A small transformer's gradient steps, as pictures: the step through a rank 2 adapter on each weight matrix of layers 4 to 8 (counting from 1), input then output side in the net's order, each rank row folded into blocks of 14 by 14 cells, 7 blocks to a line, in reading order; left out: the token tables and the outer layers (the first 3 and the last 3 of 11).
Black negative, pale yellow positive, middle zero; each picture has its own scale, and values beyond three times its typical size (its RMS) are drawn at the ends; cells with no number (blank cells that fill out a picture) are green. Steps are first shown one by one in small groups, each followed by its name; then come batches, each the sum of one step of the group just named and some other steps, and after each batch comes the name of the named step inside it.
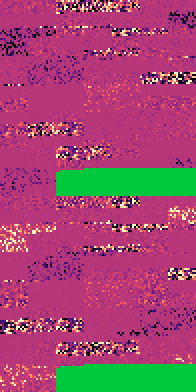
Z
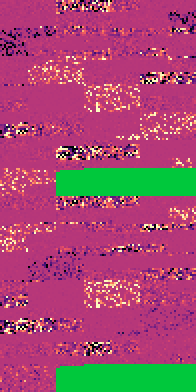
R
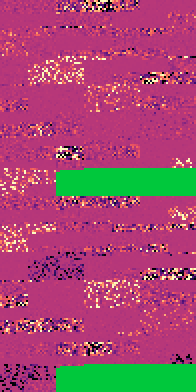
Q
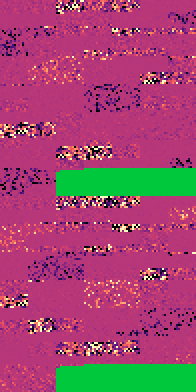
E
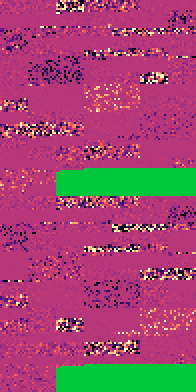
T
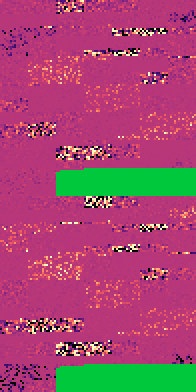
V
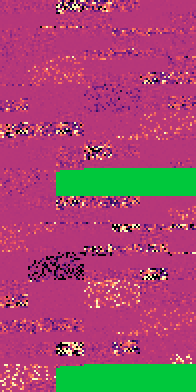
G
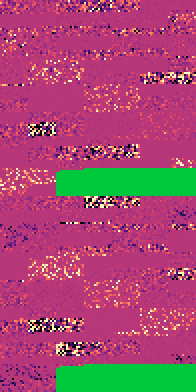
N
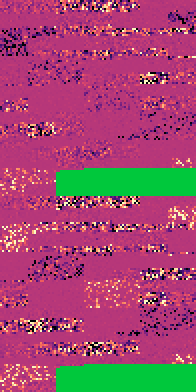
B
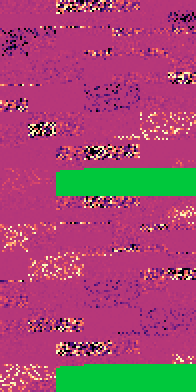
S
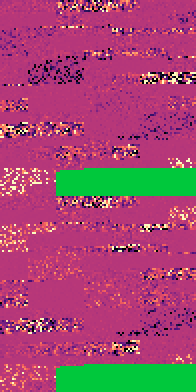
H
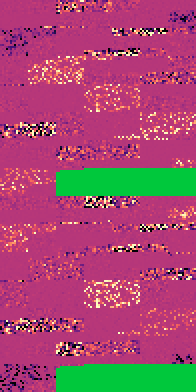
V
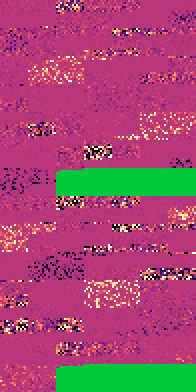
E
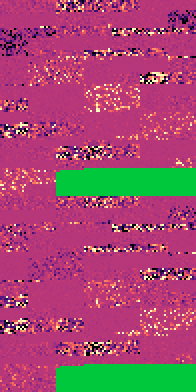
T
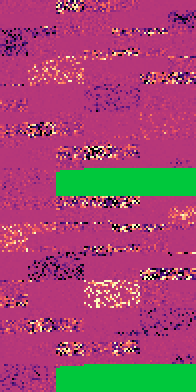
E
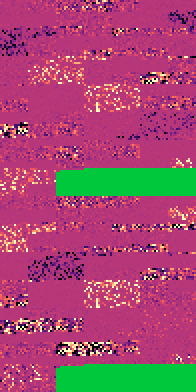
Q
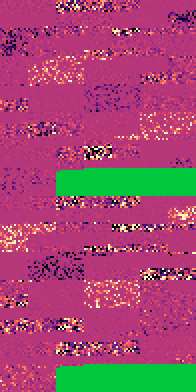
E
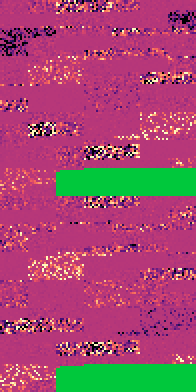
S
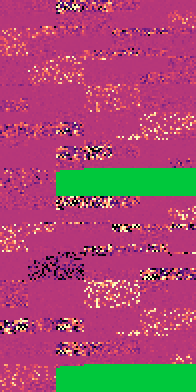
G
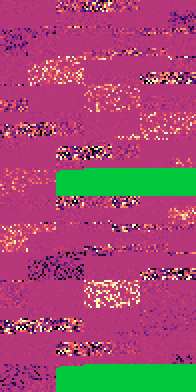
R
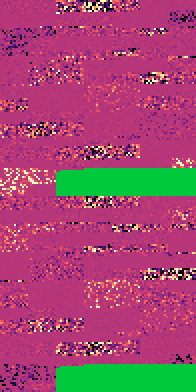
Q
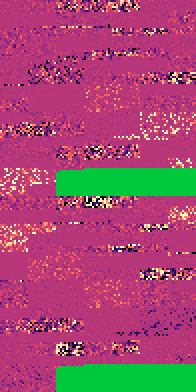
H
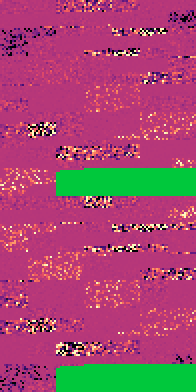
V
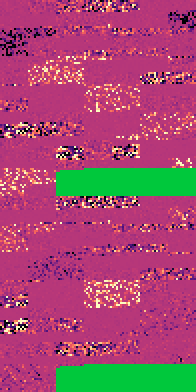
R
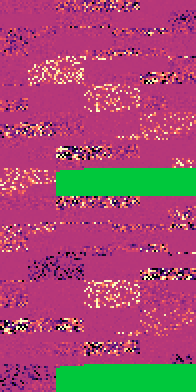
Q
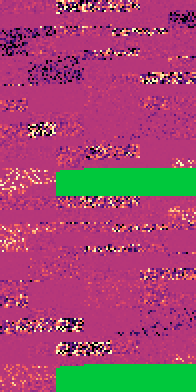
Z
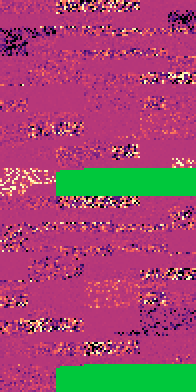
B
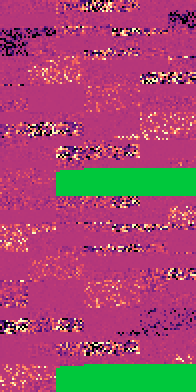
Z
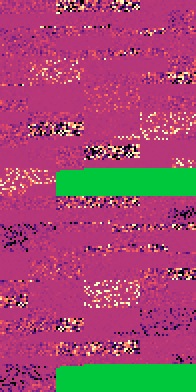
N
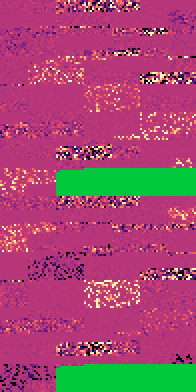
Q
